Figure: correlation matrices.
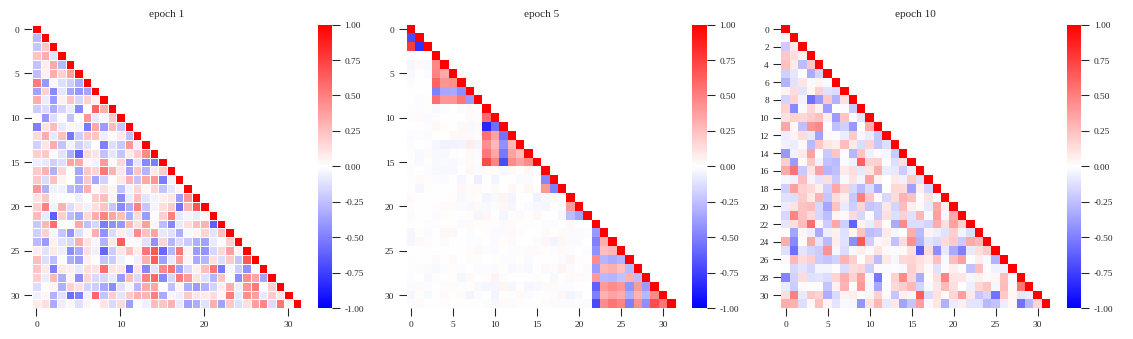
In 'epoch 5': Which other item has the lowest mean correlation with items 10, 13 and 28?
11
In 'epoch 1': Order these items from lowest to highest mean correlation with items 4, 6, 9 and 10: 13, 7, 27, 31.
13, 7, 31, 27
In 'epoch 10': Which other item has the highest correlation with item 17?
10
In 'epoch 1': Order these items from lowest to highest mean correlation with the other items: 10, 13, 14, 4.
4, 10, 13, 14
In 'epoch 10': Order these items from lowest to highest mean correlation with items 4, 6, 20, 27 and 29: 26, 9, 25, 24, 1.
25, 1, 26, 24, 9
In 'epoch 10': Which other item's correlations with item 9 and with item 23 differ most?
19
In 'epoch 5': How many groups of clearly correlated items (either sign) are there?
6
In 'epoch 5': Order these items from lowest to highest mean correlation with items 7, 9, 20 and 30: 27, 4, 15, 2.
4, 2, 27, 15
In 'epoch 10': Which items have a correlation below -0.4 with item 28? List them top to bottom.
0, 11, 31
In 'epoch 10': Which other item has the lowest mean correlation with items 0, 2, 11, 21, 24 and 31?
28
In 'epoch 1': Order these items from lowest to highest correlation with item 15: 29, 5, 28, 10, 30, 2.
28, 30, 2, 29, 10, 5
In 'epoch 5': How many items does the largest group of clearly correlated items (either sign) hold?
10
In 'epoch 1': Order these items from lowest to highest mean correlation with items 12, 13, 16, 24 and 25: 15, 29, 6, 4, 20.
4, 15, 20, 29, 6
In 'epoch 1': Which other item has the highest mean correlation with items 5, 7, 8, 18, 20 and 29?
19
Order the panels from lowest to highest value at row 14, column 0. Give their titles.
epoch 10, epoch 5, epoch 1
